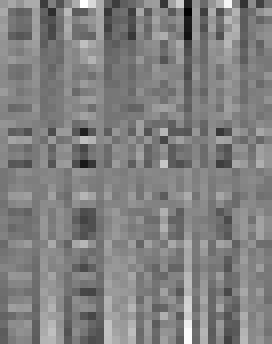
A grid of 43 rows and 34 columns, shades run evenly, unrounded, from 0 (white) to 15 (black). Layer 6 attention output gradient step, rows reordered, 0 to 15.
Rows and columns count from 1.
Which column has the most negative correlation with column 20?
16
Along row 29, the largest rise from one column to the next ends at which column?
22
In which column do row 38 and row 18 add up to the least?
24
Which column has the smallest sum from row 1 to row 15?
29
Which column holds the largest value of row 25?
21
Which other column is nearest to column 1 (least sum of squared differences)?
27
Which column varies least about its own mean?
32
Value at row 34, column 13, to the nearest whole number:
8
